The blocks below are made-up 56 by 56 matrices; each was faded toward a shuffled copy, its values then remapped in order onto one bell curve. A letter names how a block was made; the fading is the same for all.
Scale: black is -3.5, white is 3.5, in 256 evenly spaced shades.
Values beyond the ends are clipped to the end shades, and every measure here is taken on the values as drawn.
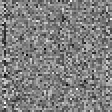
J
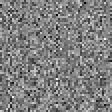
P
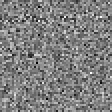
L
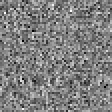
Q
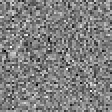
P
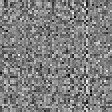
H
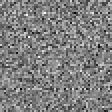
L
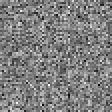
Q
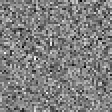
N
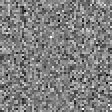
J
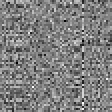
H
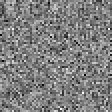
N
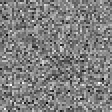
N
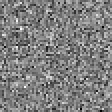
Q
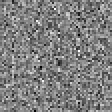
J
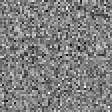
Q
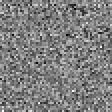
L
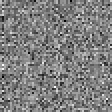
P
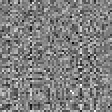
H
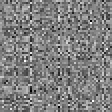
H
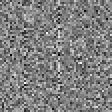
P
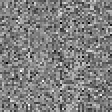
P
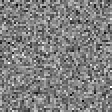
N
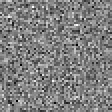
N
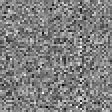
P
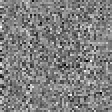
P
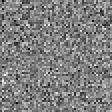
Q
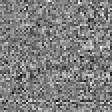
Q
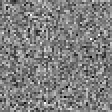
N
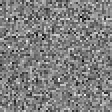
L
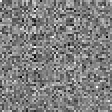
H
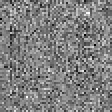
P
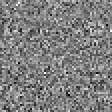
Q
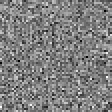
P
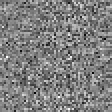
P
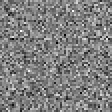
Q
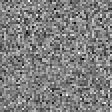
N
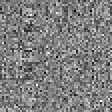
Q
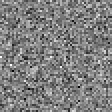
N
